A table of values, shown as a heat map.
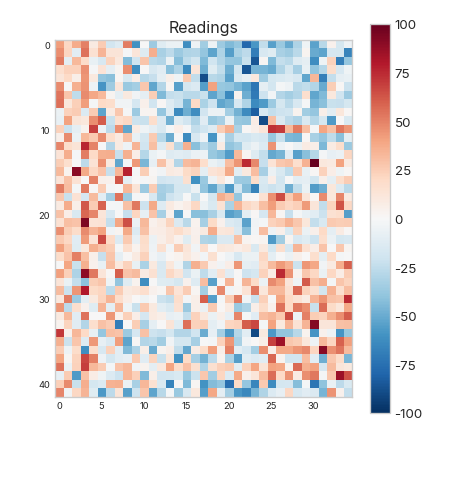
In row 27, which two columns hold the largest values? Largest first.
3, 26
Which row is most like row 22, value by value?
24
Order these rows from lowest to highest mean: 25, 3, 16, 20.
3, 20, 16, 25
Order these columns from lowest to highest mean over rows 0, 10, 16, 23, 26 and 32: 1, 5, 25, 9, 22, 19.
22, 9, 19, 25, 5, 1
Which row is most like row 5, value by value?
41
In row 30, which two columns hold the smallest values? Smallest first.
18, 2
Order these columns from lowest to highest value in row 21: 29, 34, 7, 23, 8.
23, 29, 34, 7, 8
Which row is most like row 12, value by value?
37
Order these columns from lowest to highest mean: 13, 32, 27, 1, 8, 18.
18, 13, 27, 8, 32, 1
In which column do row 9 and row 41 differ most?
5
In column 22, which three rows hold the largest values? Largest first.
14, 33, 28
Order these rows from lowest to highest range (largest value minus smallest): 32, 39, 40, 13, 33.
32, 13, 40, 39, 33
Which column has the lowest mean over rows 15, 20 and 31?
21
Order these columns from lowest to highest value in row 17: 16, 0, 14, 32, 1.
14, 16, 32, 1, 0
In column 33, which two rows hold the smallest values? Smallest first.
2, 34
